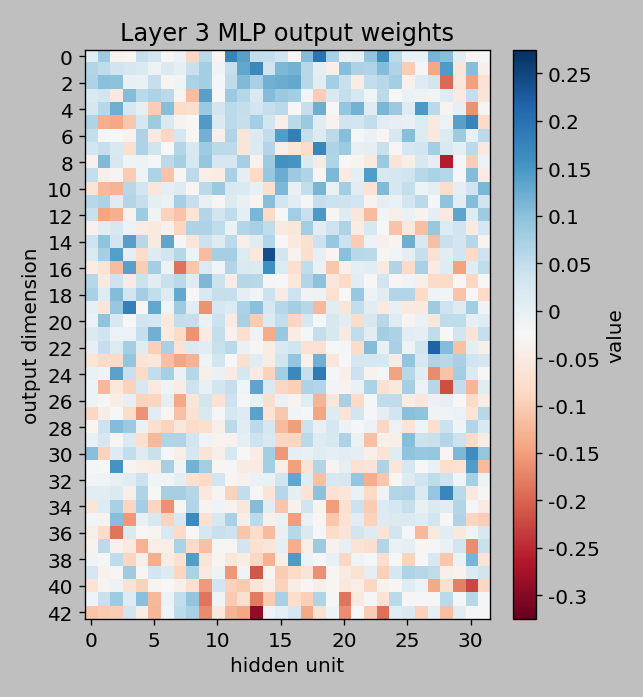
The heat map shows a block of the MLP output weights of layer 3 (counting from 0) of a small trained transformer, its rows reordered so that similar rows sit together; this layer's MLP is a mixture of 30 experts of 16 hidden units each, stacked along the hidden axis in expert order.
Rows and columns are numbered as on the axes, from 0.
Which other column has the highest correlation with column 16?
15
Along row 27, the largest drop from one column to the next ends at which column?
14
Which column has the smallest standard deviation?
10
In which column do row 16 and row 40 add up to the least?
29
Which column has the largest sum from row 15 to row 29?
3
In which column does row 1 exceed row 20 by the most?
13
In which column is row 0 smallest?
8
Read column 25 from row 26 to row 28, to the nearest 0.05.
-0.05 0.1 -0.05
